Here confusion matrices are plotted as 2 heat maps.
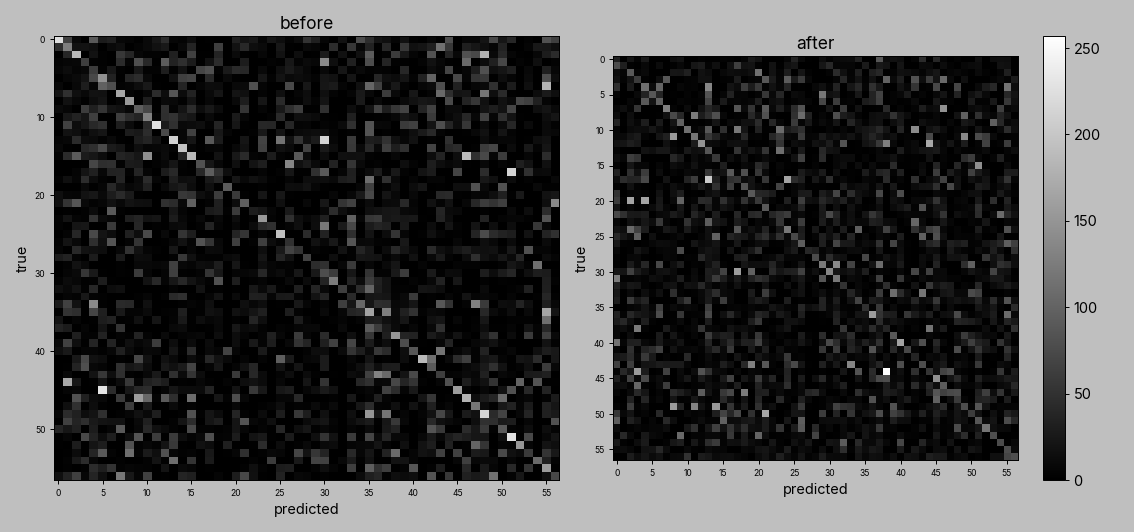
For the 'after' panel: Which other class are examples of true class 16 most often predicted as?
18
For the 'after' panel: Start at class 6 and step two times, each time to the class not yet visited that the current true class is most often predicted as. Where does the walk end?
13
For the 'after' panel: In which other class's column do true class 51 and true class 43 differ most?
33
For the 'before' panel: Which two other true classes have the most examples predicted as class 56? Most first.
21, 49
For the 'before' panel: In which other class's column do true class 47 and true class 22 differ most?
6
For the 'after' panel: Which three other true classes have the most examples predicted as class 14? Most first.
49, 25, 8
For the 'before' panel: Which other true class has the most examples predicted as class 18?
31
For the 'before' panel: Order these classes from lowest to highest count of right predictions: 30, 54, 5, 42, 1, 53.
53, 30, 42, 54, 1, 5
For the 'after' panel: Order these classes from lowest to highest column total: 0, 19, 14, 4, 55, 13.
19, 14, 4, 0, 55, 13
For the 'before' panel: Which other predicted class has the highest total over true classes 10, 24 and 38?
30
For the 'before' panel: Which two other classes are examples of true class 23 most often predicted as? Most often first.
33, 55
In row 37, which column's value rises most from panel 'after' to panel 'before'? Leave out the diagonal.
35
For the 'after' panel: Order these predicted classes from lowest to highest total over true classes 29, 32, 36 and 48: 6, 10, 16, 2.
10, 16, 2, 6
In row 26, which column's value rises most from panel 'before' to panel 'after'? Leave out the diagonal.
55
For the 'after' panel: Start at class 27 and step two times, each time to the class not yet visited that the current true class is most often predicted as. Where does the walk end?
53
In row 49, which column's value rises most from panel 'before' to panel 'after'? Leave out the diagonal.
8
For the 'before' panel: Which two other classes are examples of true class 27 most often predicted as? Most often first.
53, 26
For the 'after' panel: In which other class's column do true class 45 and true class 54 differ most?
32
